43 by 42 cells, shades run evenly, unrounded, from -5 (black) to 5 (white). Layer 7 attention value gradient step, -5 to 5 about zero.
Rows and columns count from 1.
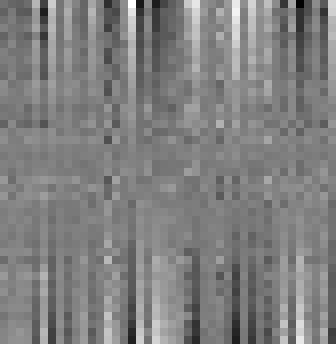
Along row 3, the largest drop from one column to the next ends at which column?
18
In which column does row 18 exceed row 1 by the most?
38
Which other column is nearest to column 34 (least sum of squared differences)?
5
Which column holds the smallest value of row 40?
30
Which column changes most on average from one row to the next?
14
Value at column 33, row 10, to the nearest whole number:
1
